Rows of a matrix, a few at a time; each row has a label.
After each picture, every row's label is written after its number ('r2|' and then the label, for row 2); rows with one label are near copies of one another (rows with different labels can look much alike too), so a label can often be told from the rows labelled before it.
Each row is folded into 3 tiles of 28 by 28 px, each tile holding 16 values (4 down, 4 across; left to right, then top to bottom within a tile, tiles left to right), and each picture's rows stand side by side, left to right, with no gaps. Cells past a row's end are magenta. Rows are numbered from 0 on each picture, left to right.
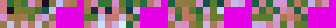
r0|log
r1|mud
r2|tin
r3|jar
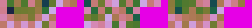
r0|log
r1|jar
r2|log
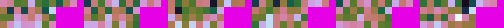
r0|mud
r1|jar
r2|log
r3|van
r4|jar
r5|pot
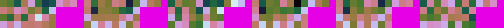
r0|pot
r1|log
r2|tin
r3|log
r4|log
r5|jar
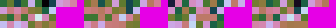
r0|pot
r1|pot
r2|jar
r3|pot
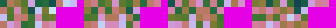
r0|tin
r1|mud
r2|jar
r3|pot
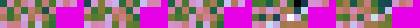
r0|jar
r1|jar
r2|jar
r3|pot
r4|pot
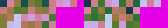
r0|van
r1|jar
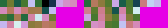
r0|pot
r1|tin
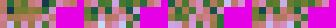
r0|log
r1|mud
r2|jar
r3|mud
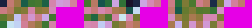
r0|van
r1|pot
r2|log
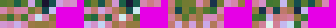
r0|pot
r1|pot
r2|log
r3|mud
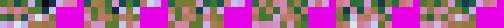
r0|pot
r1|tin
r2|tin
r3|jar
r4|mud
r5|pot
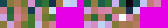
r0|tin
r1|pot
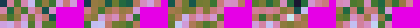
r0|jar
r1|van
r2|van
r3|pot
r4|mud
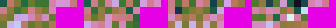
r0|van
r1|jar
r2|log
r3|pot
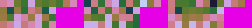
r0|mud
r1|jar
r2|log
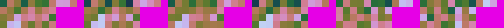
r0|van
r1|van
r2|van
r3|van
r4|tin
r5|tin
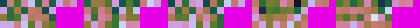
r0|jar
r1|tin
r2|jar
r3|log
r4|pot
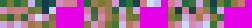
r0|pot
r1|tin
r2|mud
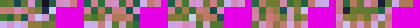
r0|pot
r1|jar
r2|jar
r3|tin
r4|log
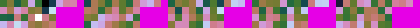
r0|pot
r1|van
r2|tin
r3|tin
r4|jar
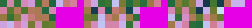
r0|jar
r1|mud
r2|tin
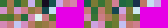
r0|pot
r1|tin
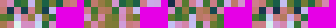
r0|mud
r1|tin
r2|jar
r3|mud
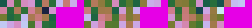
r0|jar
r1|tin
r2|tin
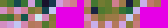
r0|pot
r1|log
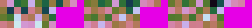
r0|mud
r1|pot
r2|pot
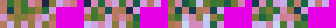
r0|log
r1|jar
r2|mud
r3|jar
